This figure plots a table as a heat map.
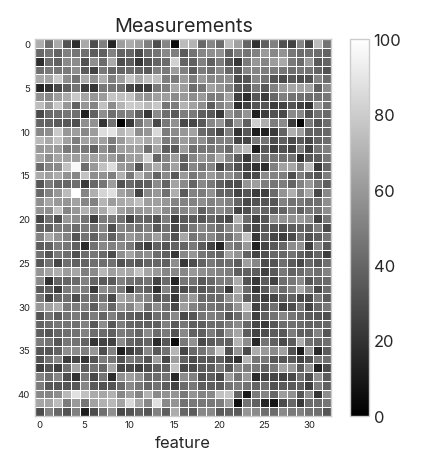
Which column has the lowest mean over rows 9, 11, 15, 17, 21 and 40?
23
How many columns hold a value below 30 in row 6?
3
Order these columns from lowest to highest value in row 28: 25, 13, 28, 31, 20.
13, 31, 25, 20, 28
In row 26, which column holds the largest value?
11
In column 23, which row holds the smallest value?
40
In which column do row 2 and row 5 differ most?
6
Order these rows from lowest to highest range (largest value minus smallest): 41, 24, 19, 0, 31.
31, 24, 19, 0, 41
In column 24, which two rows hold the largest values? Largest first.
9, 35
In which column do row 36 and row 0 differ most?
15
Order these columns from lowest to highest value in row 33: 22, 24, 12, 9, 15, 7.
24, 15, 7, 9, 12, 22
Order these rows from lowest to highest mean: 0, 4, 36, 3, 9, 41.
36, 9, 3, 0, 41, 4
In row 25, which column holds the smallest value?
16
